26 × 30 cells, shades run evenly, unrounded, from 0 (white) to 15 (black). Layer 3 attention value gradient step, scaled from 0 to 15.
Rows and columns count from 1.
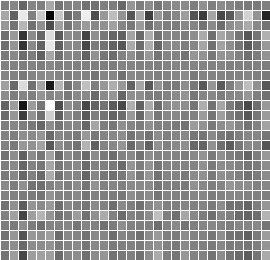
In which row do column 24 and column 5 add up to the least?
2
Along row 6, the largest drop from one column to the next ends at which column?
6
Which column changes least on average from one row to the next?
19
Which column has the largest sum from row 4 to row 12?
3
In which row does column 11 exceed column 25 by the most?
11
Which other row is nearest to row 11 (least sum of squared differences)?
5
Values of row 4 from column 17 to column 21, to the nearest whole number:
5 8 7 7 8
